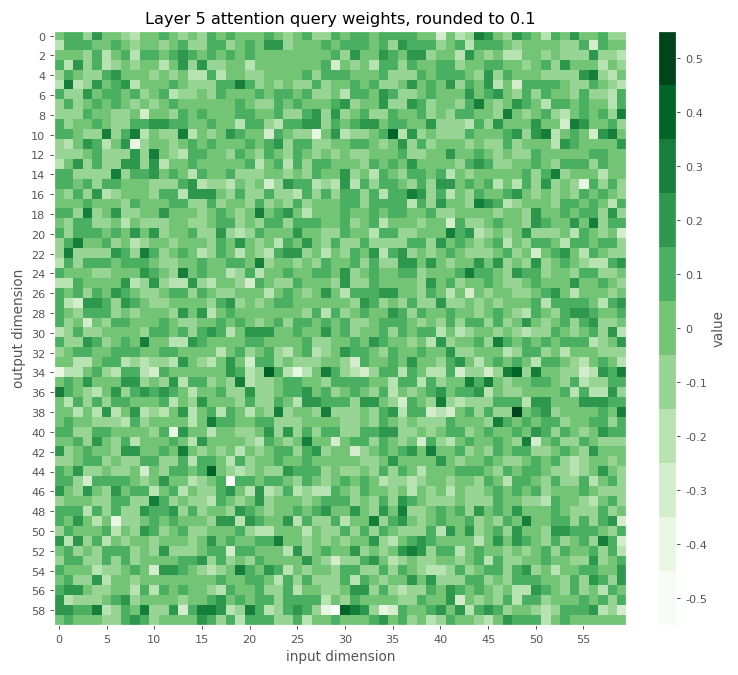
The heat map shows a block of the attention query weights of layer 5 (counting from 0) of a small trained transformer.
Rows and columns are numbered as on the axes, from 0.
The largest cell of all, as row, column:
38, 48
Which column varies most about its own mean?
59
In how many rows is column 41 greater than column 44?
21
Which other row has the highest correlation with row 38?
10
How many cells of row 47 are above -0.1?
33
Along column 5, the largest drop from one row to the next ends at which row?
11
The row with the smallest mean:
34
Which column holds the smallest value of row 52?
18
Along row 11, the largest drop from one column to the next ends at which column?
8
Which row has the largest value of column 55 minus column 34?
58
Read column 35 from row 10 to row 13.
0.4 0 0 0.1
